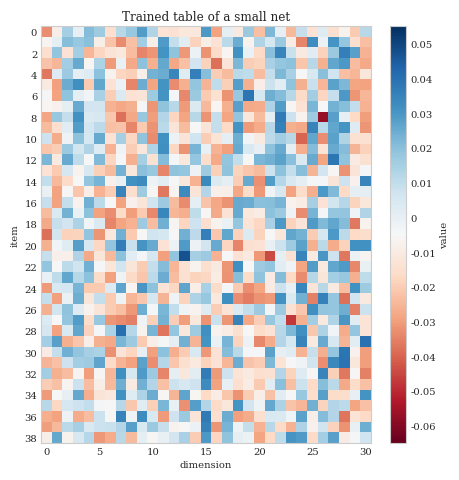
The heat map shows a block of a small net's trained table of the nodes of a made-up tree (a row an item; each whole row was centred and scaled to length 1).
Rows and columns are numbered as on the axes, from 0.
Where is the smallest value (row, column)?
8, 26
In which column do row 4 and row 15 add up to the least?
20
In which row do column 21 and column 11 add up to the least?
21
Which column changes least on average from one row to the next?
22
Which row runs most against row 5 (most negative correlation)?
29
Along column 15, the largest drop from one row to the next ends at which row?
30
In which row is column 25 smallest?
25
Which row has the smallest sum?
15
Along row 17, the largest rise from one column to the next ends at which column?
11
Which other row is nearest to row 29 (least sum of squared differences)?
38
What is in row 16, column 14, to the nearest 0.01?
0
